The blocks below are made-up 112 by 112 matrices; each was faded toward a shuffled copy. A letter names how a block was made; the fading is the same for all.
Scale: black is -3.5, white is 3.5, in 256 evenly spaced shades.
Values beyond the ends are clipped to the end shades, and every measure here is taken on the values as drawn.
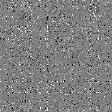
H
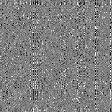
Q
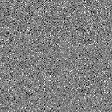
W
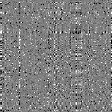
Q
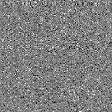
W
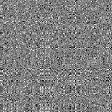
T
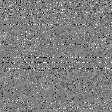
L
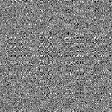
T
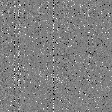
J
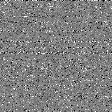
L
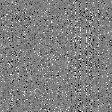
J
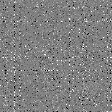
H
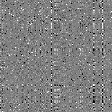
Q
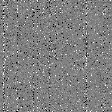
J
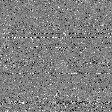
L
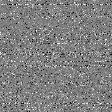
L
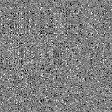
W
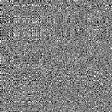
T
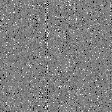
J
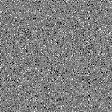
W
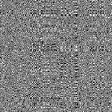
T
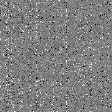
J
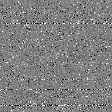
L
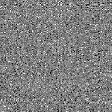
W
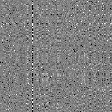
Q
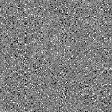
W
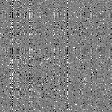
Q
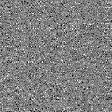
W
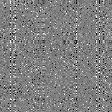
Q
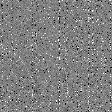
J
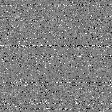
L
